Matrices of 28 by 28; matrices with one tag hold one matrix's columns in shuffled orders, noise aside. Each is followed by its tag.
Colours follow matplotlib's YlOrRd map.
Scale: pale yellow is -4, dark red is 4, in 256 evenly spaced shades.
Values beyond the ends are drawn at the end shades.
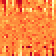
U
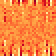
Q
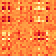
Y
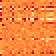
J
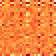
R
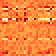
J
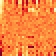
U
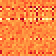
J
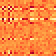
J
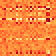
J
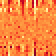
U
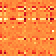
J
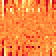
U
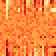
U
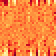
Q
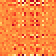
R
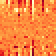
U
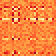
J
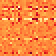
J
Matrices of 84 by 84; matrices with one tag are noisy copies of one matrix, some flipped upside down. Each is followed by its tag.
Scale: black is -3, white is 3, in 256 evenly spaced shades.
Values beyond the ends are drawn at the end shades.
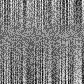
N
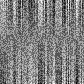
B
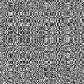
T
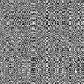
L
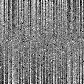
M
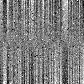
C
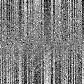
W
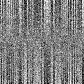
W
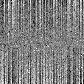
M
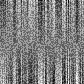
B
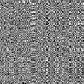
L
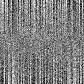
M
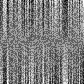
C
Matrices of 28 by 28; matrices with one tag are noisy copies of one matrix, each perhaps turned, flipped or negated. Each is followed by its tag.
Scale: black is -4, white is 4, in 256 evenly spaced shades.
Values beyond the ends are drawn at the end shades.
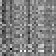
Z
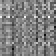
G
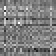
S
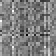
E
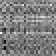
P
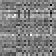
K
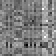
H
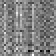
P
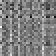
G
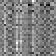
P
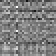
G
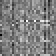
E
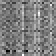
P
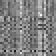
K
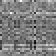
E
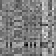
H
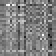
S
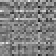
G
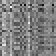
Z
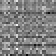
G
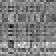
H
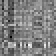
H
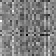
E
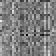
E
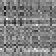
S
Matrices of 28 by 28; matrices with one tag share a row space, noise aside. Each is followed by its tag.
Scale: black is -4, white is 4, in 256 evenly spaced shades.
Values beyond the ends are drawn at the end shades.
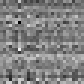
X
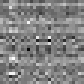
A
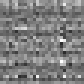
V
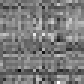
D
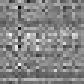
X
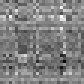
V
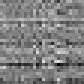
D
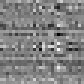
D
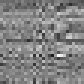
D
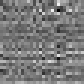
D
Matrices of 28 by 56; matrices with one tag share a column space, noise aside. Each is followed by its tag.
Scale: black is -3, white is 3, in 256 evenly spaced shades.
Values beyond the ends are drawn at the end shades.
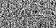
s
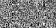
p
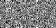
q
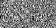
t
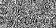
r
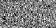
t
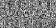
s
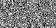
p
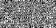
q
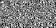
p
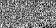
p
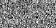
r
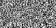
p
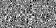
t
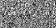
s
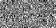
t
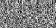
r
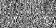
r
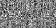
s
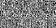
s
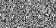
t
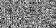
q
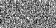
r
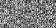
r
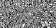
p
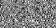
t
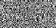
t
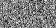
r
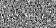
t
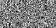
p
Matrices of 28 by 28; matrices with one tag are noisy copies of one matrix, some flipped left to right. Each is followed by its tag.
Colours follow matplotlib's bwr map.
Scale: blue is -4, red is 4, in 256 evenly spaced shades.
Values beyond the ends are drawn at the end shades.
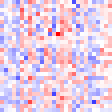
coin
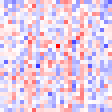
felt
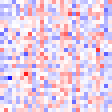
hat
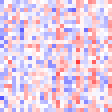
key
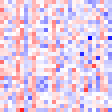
key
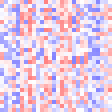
coin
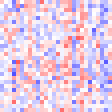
felt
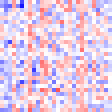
felt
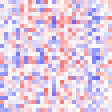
coin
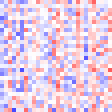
key
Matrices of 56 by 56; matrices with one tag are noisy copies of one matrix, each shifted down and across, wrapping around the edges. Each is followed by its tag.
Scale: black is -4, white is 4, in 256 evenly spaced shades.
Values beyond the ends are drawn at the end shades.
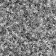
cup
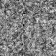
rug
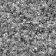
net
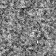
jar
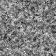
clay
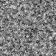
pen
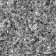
jar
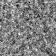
cup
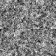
jar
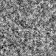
cup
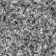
clay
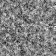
cup
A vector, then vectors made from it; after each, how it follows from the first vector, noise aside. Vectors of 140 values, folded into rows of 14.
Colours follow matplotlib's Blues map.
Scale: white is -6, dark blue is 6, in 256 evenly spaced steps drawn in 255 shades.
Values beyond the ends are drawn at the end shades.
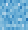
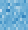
reversed, negated, partly zeroed.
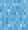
reversed, shrunk.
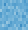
reversed, negated, shrunk.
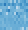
reversed, negated, partly zeroed.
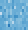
wrapped around, negated, partly zeroed.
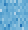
reversed, negated, partly zeroed.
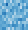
negated.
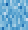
sign-scrambled.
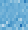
reversed, negated, partly zeroed.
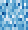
negated, scaled up.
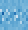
wrapped around, negated, partly zeroed.
